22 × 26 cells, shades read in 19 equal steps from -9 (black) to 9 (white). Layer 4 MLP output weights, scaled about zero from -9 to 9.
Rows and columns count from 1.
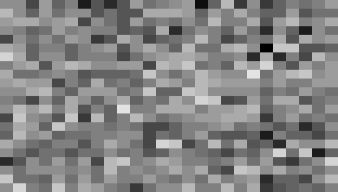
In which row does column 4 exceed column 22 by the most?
7
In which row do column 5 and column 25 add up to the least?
18
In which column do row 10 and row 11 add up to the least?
5
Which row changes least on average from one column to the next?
10
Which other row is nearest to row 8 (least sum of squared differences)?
20
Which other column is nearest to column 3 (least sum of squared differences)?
8
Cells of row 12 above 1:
8
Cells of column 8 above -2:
16
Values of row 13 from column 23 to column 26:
1 3 -1 2
